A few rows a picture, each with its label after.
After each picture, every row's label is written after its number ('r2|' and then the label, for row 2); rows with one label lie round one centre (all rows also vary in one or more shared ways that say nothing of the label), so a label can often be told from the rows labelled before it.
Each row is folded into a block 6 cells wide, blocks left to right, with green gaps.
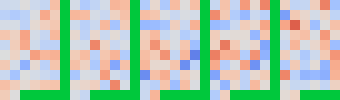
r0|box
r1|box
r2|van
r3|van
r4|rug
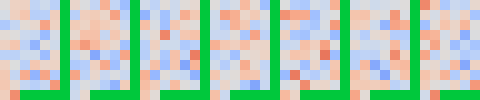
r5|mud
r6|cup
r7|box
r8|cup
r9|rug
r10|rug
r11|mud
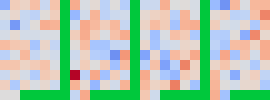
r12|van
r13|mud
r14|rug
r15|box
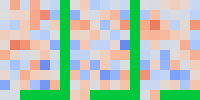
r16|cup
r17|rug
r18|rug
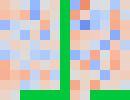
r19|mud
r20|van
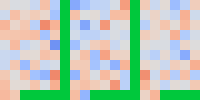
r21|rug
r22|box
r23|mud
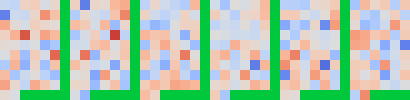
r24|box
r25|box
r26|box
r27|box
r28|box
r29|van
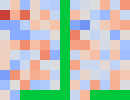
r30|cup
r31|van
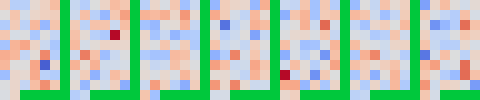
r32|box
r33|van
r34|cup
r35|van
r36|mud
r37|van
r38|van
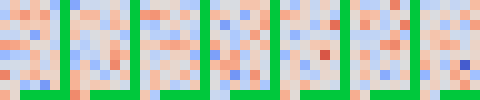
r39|cup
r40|rug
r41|cup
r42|van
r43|rug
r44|rug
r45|box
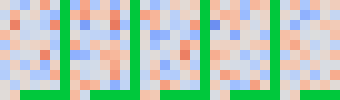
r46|rug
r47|cup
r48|rug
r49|mud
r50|van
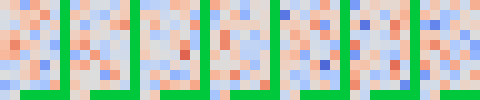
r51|cup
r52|van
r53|rug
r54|mud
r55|box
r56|van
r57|van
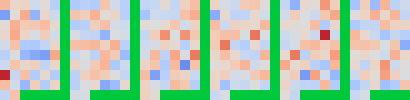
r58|mud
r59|cup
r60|box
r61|van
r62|box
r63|cup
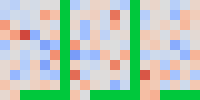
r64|box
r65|cup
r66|mud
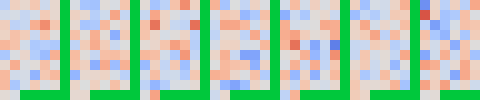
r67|van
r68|box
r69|rug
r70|mud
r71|van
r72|box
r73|van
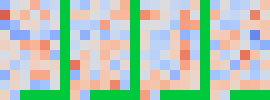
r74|cup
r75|box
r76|rug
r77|box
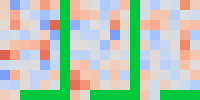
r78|rug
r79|mud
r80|rug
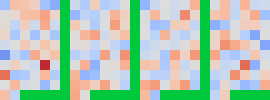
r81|cup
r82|box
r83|box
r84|cup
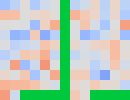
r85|rug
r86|rug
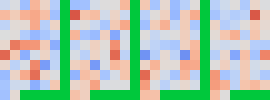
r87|cup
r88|rug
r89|mud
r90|box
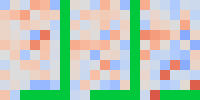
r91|cup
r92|cup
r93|mud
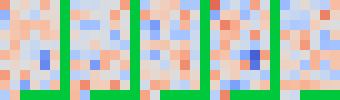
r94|mud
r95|box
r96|cup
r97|mud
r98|box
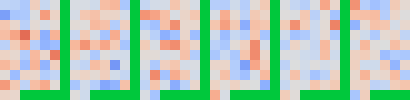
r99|box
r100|cup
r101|cup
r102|rug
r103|rug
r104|mud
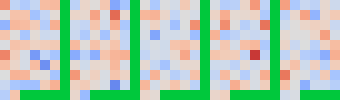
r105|mud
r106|cup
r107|rug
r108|rug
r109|mud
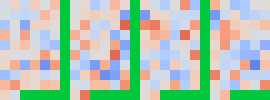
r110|box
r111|rug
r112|rug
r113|mud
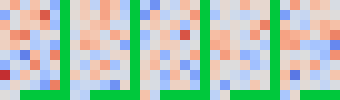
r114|cup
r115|cup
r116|box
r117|van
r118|van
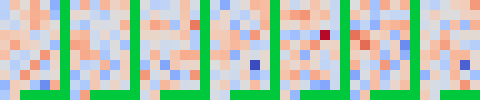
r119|cup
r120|van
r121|rug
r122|box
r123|cup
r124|van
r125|box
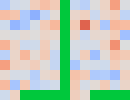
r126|van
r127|rug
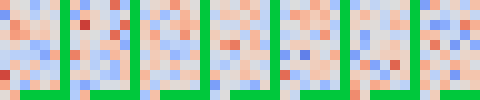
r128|mud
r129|rug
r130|van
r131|cup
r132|cup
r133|rug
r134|van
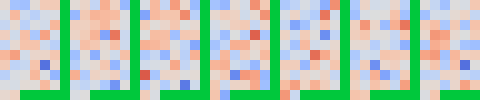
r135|box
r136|cup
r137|cup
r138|box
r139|box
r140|rug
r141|box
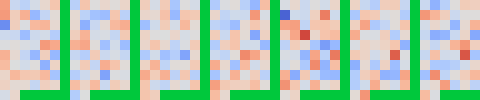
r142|mud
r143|van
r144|mud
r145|box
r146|box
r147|rug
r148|rug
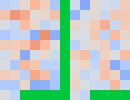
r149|cup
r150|box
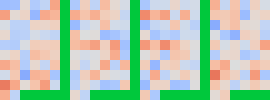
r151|box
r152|cup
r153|cup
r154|mud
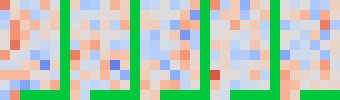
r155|mud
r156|box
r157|rug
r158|mud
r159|mud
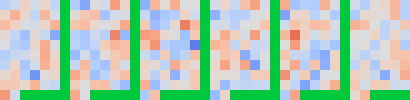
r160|rug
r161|rug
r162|van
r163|van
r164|mud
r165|rug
